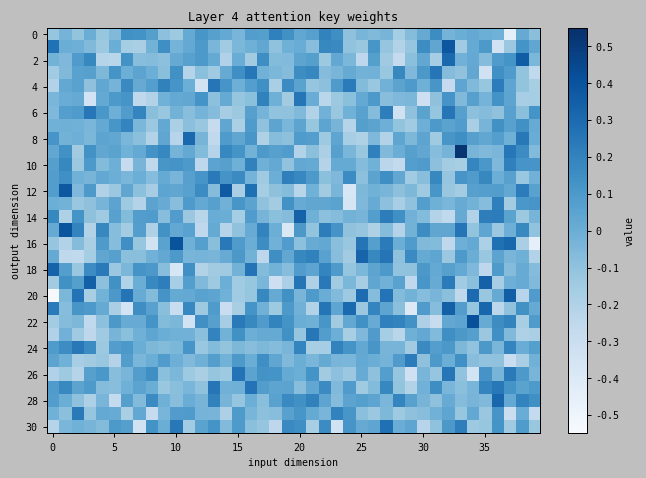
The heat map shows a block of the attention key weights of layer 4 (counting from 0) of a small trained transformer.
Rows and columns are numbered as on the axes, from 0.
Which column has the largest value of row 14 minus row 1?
36
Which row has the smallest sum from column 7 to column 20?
7
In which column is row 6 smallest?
28
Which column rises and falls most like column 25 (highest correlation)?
27
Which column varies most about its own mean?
37
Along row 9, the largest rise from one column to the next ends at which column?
33
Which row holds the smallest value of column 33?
20
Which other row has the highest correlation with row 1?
21
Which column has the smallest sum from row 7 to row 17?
24
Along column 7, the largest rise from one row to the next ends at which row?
6
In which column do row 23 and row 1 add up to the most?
32
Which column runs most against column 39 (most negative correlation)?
10
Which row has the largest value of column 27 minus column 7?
30
